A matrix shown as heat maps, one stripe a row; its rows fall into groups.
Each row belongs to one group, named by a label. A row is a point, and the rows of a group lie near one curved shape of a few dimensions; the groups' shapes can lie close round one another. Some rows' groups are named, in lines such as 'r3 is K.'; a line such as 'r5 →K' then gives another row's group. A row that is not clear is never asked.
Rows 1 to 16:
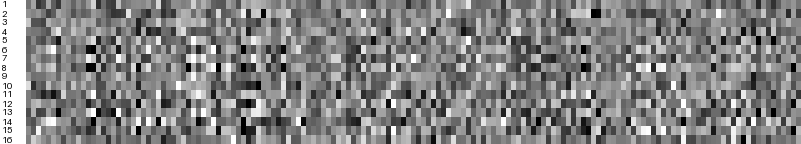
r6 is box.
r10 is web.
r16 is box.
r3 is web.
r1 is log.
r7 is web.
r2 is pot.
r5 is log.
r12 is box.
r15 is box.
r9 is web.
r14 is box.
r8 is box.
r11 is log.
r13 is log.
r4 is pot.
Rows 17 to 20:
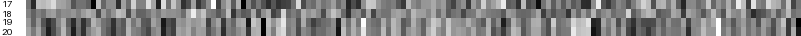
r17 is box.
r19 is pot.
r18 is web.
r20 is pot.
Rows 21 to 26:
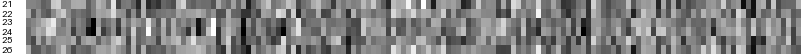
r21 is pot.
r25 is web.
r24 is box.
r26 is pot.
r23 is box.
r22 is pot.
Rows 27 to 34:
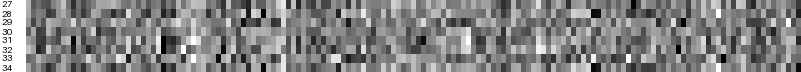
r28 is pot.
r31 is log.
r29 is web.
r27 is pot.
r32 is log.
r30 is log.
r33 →web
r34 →pot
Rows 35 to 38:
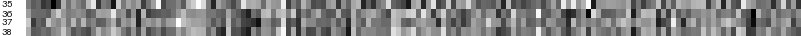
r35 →log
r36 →pot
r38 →pot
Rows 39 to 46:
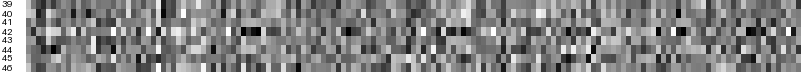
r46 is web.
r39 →log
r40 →log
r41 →log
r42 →web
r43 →log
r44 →log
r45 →pot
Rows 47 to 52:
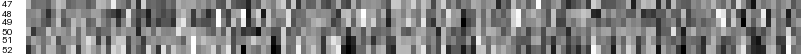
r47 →pot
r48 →pot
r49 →pot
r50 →web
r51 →web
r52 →web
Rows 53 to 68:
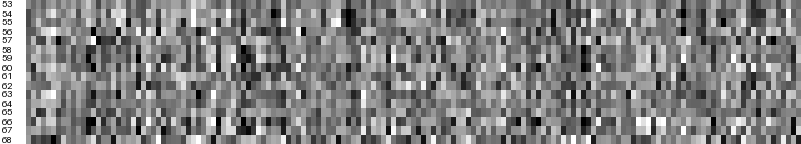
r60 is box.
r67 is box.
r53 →web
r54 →web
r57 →log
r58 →box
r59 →box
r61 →web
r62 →pot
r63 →box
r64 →box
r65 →log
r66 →box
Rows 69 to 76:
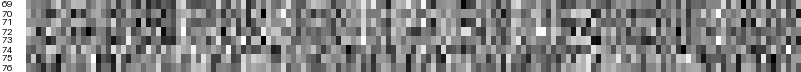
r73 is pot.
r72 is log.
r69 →pot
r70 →pot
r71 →pot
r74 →web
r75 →log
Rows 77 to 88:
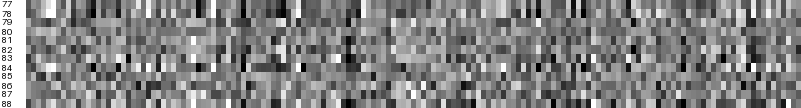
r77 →box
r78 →box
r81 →web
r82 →pot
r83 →web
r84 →box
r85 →log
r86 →pot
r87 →web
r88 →web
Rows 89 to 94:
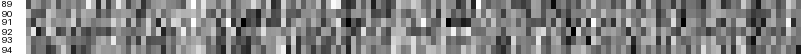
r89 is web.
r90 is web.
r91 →web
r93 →pot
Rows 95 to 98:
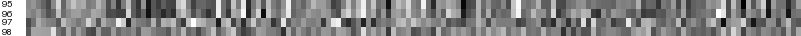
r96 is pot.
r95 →pot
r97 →web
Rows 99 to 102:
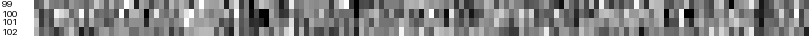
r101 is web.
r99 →web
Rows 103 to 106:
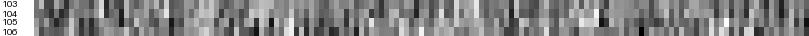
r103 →log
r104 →log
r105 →pot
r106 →pot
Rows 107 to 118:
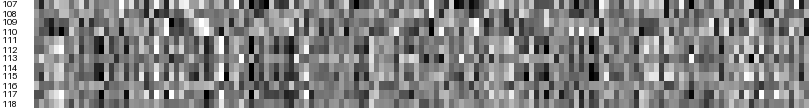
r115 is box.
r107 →web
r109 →log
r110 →log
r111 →box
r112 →box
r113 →box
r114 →box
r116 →web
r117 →box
